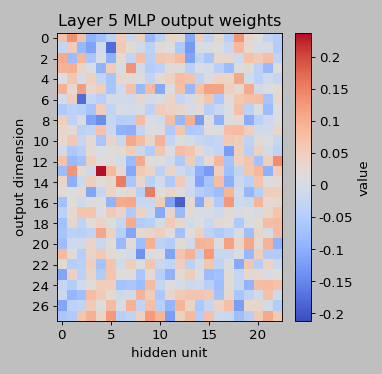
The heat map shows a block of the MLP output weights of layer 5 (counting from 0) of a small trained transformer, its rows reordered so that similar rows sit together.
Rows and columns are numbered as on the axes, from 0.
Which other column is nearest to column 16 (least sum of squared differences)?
19
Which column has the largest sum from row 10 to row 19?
22
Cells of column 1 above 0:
15
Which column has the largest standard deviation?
4
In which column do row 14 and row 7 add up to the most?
6
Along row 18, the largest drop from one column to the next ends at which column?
8
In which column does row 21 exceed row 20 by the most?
0
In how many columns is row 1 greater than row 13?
9
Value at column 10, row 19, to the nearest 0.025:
0.05
